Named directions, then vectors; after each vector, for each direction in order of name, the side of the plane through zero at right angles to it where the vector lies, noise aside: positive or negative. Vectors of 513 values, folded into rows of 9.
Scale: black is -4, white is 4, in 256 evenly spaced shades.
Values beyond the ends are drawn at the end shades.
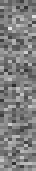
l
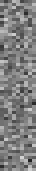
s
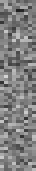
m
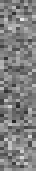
positive, negative, positive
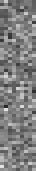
positive, positive, negative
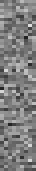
negative, negative, negative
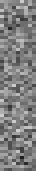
negative, positive, negative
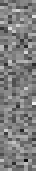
positive, negative, negative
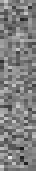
negative, positive, negative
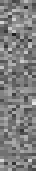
positive, negative, negative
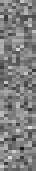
negative, positive, negative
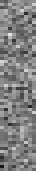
negative, negative, positive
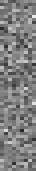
positive, negative, negative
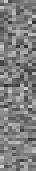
positive, positive, negative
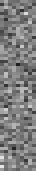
positive, positive, negative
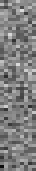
negative, negative, positive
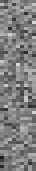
negative, negative, positive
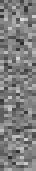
positive, negative, positive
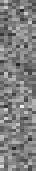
positive, positive, negative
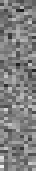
positive, positive, negative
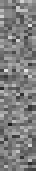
negative, negative, negative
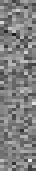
positive, negative, negative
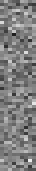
positive, negative, negative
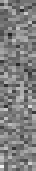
positive, positive, negative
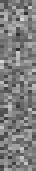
positive, negative, positive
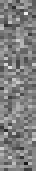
negative, positive, negative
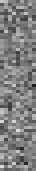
negative, positive, negative
